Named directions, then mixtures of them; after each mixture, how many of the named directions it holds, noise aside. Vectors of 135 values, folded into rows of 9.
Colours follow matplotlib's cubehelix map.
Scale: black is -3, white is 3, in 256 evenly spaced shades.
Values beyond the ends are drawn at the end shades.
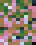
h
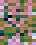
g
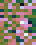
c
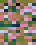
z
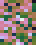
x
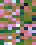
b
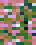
four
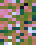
one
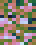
three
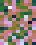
one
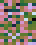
three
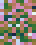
two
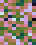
four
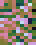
two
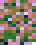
two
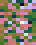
one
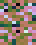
one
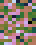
three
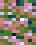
four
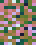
one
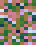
four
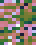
one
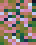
four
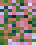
two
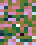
two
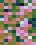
two
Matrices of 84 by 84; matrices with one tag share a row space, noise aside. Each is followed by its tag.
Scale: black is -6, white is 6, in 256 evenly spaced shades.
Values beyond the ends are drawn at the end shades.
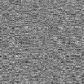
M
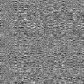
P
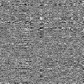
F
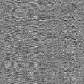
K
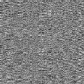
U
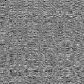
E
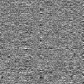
F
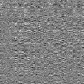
P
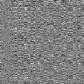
P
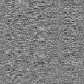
K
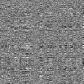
F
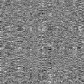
U
